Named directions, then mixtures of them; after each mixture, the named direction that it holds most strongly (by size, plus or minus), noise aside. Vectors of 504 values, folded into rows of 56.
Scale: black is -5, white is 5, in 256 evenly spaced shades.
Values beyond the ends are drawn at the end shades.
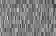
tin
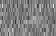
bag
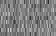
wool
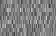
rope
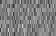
rope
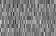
bag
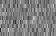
bag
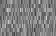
rope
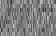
rope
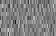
bag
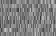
tin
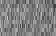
tin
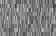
tin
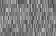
rope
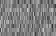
tin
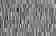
tin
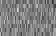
tin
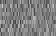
bag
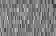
tin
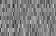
bag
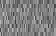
tin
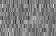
bag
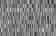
tin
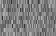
rope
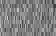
tin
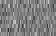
wool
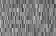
tin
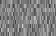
rope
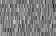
tin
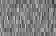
tin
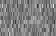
bag
